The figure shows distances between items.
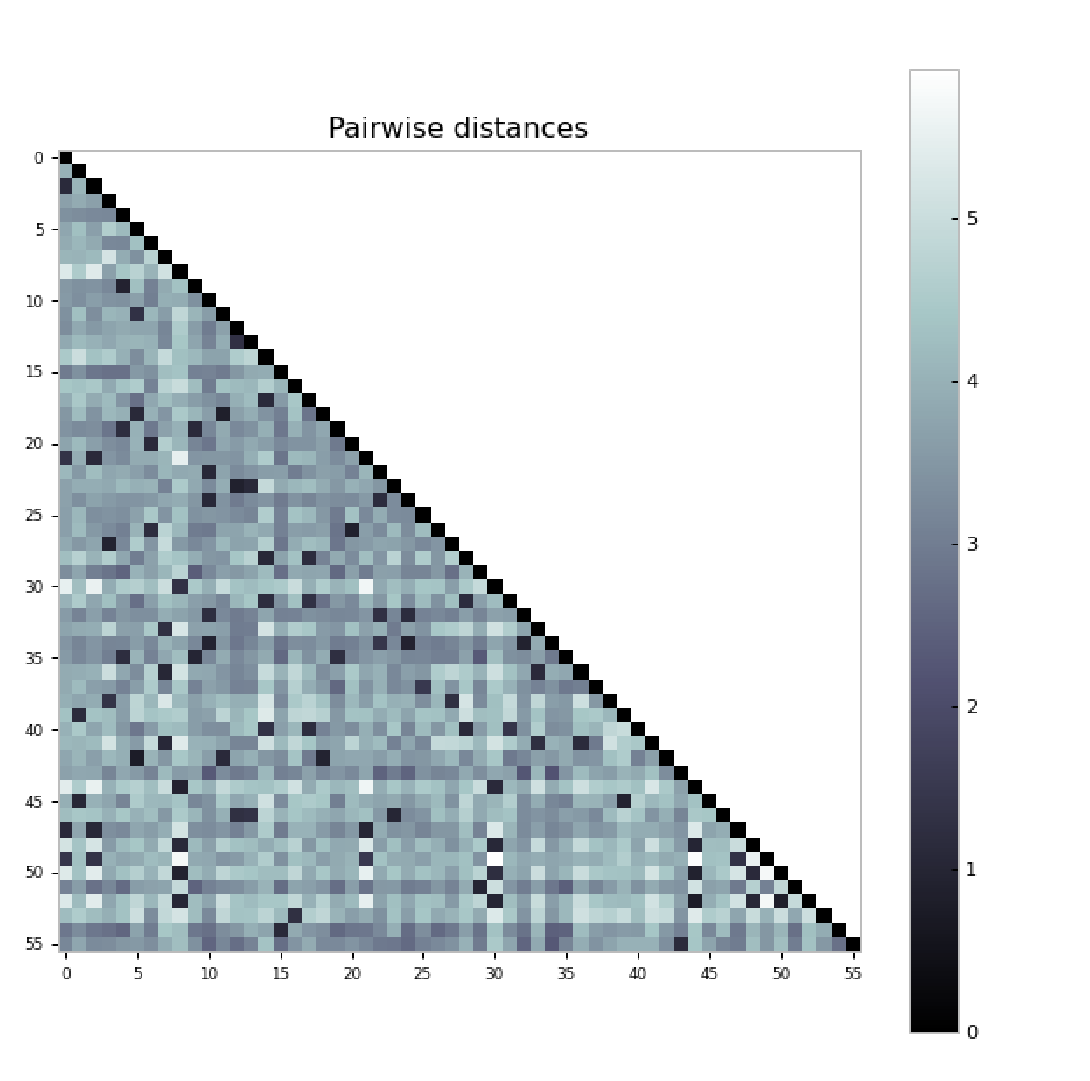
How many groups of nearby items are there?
16
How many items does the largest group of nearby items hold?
6
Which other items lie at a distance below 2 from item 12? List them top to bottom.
13, 23, 46
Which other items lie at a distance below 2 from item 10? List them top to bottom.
22, 24, 32, 34
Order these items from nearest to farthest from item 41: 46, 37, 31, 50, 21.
37, 46, 21, 31, 50
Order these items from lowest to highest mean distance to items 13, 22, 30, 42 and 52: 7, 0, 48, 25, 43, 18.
48, 43, 18, 25, 7, 0
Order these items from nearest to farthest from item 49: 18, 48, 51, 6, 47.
47, 51, 18, 6, 48
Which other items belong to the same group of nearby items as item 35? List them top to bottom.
4, 9, 19
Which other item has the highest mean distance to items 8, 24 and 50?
49
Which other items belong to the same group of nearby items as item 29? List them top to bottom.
51
